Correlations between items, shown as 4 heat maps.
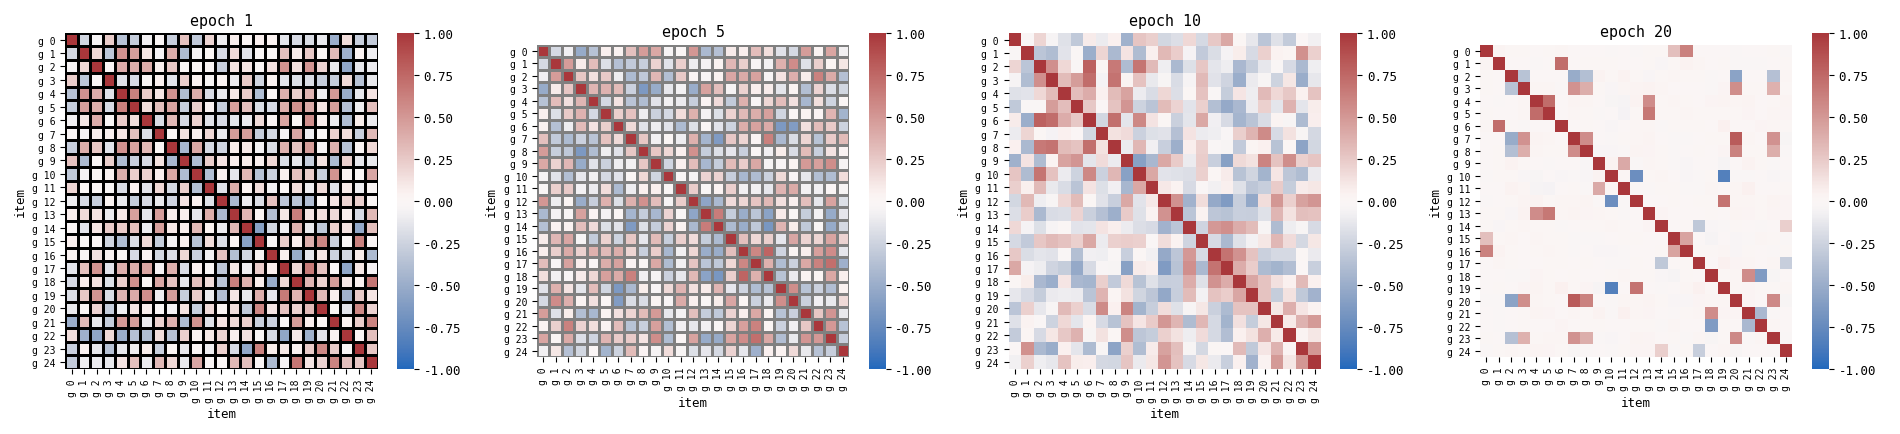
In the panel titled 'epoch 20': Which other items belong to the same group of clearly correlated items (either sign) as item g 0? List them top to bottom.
g 15, g 16
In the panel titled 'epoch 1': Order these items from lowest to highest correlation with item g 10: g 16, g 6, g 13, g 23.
g 16, g 13, g 23, g 6
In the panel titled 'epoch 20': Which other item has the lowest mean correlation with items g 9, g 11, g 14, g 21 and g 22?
g 17
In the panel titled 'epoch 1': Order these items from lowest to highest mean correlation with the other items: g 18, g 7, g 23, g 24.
g 23, g 7, g 24, g 18
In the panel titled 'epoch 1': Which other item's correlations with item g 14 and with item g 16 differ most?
g 18
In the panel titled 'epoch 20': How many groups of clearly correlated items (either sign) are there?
8
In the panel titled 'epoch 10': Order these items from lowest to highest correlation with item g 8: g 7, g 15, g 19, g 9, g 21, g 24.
g 21, g 24, g 9, g 19, g 7, g 15
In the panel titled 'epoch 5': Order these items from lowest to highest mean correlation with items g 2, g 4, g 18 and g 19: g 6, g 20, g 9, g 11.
g 6, g 9, g 11, g 20
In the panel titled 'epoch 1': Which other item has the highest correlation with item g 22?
g 24
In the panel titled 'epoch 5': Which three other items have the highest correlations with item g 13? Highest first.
g 14, g 3, g 10
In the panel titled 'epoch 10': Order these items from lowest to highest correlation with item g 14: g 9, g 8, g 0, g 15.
g 15, g 9, g 8, g 0
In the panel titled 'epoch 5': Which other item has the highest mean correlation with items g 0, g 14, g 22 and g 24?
g 9
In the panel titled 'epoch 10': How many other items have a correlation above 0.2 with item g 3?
7
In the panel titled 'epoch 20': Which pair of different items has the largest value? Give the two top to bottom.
g 7, g 20
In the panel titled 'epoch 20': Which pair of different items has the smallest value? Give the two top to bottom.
g 10, g 19
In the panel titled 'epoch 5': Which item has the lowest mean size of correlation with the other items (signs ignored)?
g 11
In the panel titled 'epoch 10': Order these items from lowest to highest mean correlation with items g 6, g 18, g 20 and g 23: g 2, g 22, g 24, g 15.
g 2, g 15, g 22, g 24
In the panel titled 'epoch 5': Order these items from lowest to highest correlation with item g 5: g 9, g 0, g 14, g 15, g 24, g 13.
g 24, g 9, g 14, g 13, g 0, g 15
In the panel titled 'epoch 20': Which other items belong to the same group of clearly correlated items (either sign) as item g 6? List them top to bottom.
g 1
